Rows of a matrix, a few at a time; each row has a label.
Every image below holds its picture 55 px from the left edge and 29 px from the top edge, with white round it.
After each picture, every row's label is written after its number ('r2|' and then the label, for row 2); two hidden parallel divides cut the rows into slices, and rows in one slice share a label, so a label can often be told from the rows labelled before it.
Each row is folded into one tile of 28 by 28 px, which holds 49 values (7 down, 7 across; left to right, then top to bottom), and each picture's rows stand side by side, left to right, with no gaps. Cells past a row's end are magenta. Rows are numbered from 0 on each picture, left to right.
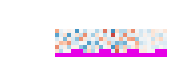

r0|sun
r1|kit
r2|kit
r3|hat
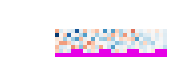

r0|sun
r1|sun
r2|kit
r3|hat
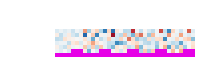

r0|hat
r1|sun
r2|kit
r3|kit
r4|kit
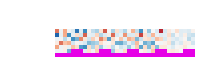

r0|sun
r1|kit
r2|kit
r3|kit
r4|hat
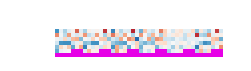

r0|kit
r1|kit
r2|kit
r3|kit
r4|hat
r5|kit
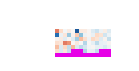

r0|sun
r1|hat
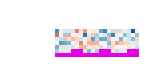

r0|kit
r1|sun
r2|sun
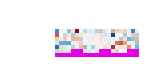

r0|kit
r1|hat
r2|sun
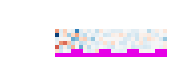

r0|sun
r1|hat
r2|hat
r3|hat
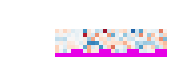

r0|hat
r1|kit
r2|sun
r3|kit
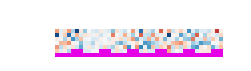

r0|sun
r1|hat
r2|kit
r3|kit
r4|sun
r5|kit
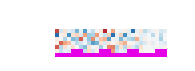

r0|sun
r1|kit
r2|sun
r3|hat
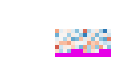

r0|sun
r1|sun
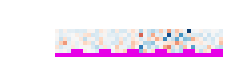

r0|hat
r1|hat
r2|hat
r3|kit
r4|sun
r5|hat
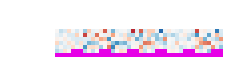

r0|hat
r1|kit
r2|kit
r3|sun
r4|hat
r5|sun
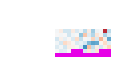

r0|hat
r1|kit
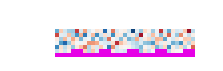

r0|kit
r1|sun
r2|sun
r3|kit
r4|kit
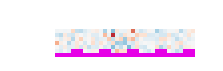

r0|hat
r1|hat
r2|kit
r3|hat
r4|hat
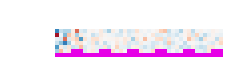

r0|kit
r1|hat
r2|hat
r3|hat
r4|hat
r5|hat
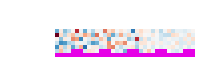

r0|kit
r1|kit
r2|sun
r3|hat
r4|hat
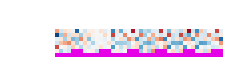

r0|sun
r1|hat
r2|kit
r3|kit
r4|kit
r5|kit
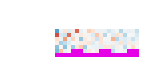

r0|kit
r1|hat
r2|hat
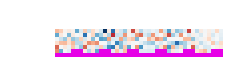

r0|sun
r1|sun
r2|kit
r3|kit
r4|kit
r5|hat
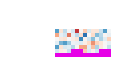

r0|kit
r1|sun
